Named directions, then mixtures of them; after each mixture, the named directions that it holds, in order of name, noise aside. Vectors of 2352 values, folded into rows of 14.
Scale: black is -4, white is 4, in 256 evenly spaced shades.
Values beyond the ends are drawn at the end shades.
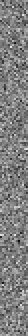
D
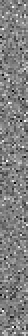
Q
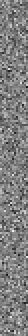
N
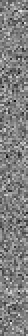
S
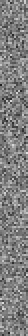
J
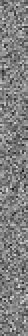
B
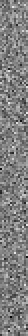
N, Q.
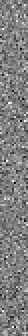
Q.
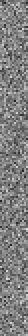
B, S.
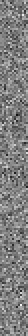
D, J.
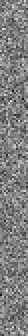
J, Q, S.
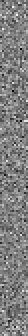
D, Q, S.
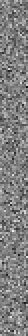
N.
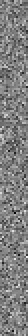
B, N.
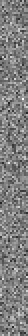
D, J, Q.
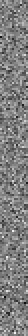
N, Q.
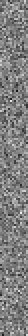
J, S.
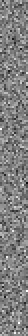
D, N, Q.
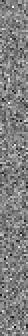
D, J, Q.
